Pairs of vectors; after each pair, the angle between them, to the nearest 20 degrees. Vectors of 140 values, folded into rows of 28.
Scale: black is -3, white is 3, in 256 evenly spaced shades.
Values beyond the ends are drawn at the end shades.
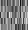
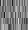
100 degrees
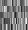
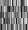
40 degrees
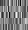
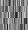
140 degrees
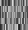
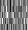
80 degrees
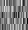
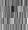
140 degrees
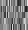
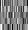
120 degrees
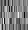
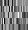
40 degrees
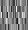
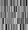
100 degrees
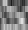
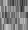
40 degrees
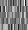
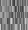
80 degrees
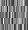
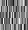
20 degrees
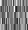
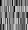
160 degrees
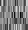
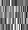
100 degrees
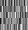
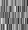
100 degrees
